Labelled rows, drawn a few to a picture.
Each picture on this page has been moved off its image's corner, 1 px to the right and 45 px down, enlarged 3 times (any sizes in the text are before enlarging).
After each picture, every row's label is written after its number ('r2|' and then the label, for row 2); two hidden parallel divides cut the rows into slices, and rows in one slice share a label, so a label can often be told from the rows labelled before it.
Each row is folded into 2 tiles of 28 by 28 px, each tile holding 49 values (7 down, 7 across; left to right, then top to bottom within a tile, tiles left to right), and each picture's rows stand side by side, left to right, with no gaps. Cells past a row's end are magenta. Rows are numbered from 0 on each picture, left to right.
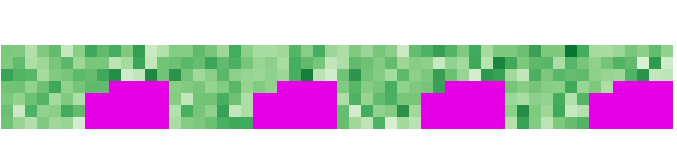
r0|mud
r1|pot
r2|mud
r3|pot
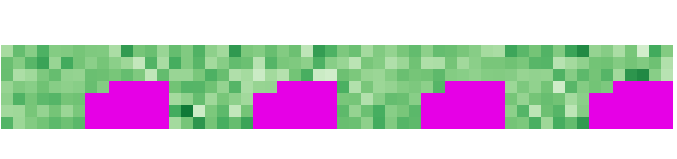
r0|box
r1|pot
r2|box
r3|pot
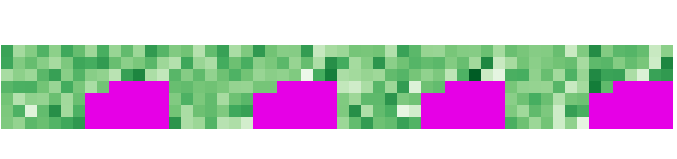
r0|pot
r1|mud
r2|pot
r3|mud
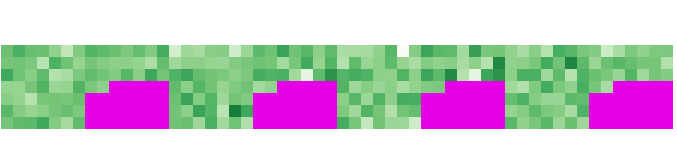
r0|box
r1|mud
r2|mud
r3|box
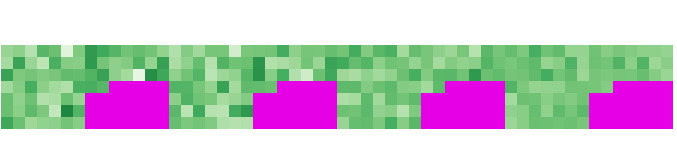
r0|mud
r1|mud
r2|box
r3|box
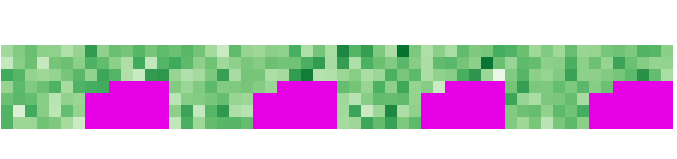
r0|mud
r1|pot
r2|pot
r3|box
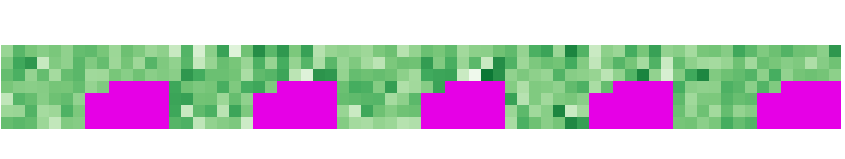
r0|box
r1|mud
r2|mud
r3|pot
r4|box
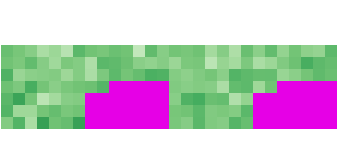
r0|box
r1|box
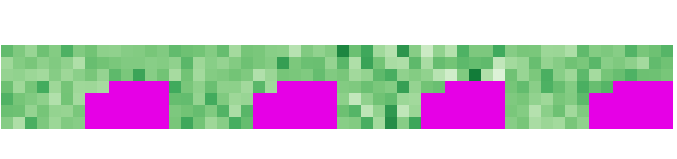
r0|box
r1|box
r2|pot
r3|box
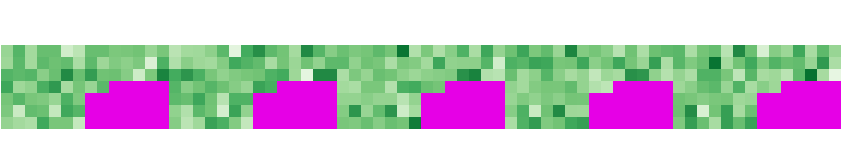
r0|mud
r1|mud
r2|pot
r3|pot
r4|pot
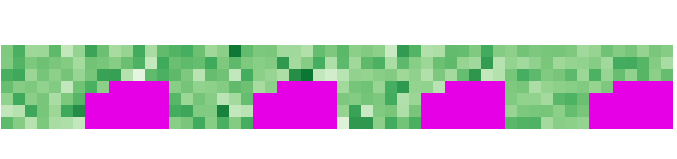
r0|mud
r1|pot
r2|pot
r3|box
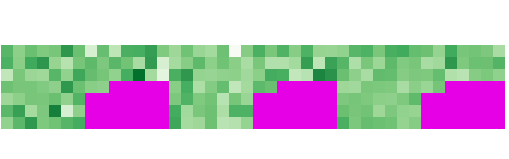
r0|pot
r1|mud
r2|box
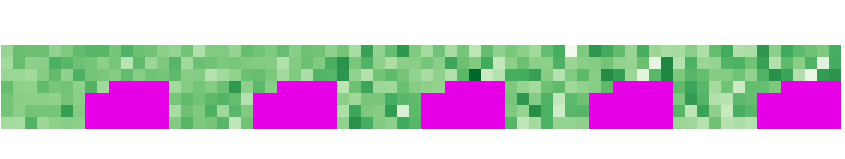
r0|box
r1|box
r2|pot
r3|mud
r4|mud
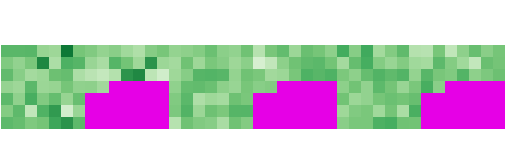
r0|pot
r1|box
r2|box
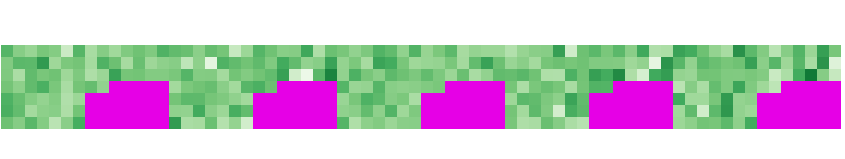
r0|box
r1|mud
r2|box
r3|mud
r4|pot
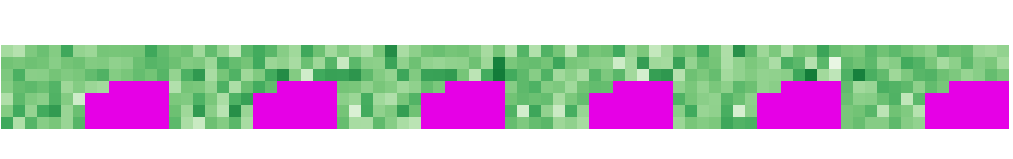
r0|box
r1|mud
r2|mud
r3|mud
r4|pot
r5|box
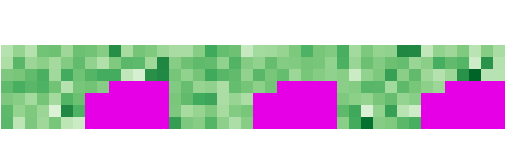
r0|mud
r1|box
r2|pot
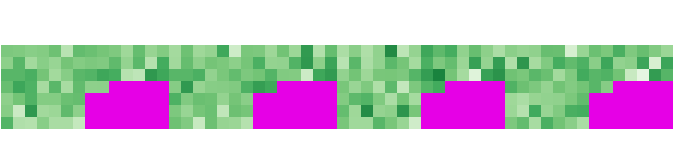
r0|mud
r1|mud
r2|mud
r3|mud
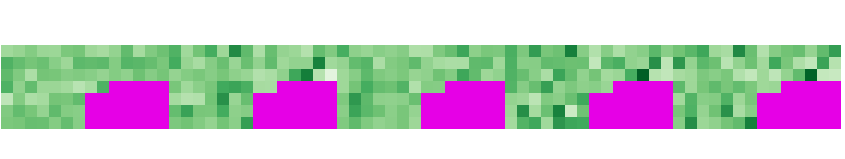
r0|box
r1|pot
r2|box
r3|pot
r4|pot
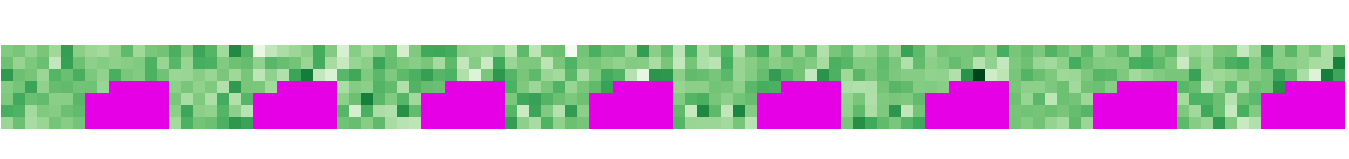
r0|box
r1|pot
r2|mud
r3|mud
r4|mud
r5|pot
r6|box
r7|mud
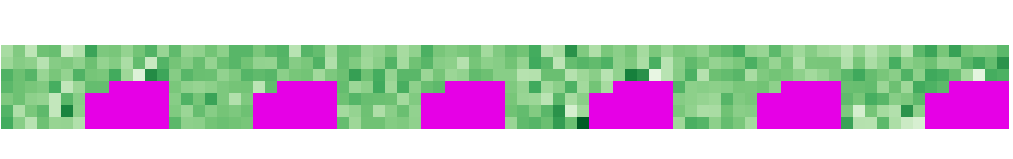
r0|mud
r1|box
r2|box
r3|pot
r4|box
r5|mud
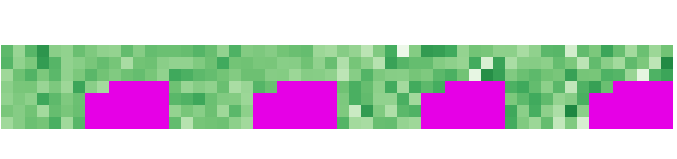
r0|box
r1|box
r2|mud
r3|mud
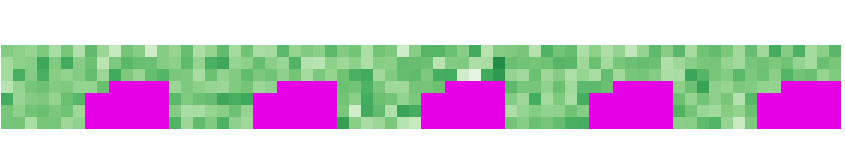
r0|box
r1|box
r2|mud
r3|box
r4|box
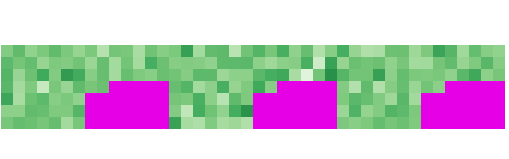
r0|box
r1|mud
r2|box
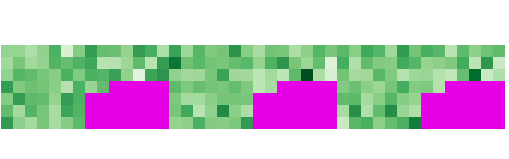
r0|mud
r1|pot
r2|pot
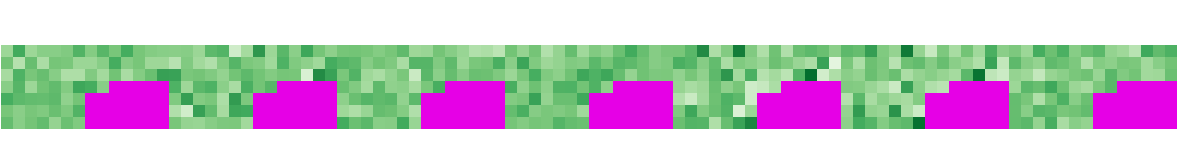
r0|box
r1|mud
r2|box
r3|box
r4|pot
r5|pot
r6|box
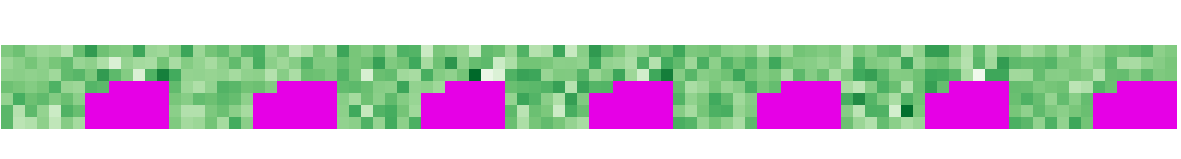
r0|mud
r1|box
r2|pot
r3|mud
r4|box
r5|mud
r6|box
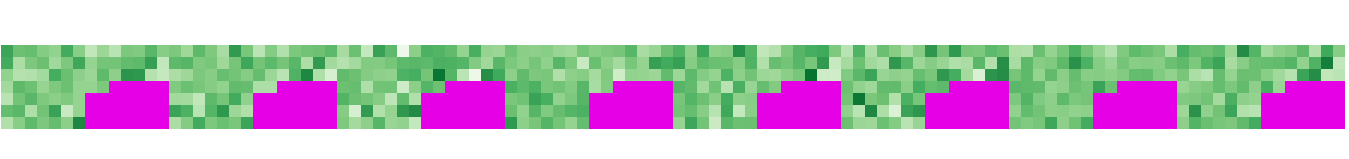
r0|pot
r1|pot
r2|mud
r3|box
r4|pot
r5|mud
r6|box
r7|pot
